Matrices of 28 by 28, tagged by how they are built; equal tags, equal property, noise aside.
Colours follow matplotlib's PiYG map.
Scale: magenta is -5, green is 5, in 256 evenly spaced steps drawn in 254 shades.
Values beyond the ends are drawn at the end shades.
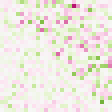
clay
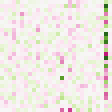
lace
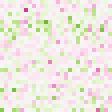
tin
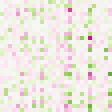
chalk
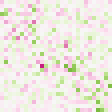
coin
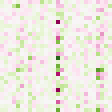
lace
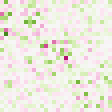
coin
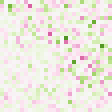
clay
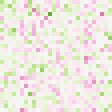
tin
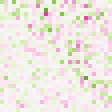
clay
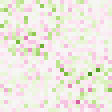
coin
